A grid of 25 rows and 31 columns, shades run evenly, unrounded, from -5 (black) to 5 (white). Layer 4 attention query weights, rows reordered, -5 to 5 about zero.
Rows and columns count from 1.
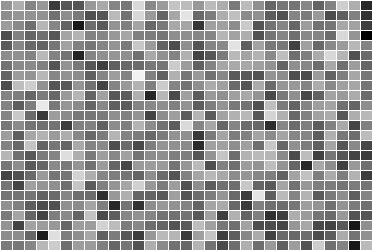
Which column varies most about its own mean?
12
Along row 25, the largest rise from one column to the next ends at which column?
31
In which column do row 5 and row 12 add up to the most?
20
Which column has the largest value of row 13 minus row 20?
16
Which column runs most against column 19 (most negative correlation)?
5
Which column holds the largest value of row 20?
22
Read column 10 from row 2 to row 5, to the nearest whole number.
2 1 1 1
